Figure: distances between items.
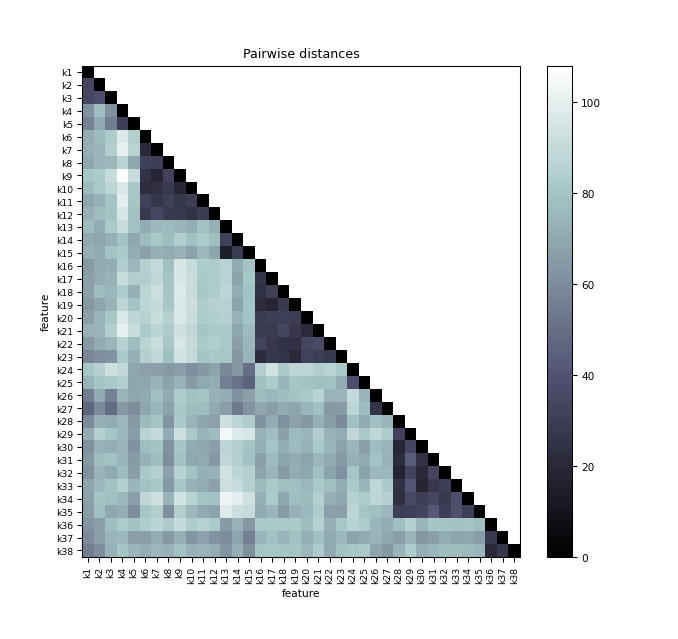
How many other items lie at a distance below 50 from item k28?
7
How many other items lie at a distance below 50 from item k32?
7
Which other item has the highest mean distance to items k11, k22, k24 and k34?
k4
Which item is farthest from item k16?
k9
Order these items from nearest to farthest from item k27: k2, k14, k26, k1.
k26, k1, k14, k2
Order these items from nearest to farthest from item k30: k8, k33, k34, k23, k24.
k33, k34, k8, k23, k24
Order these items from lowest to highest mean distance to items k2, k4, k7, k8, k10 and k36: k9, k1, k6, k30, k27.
k6, k9, k1, k27, k30
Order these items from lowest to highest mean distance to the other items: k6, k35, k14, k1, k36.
k1, k35, k6, k14, k36
